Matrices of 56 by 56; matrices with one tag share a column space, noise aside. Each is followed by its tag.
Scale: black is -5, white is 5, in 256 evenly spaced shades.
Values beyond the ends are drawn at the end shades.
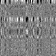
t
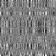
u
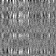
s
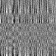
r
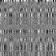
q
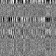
t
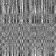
r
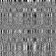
q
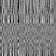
r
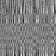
r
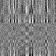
r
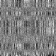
u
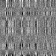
u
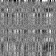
q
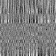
r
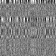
t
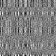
u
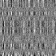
u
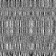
u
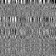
t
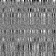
q
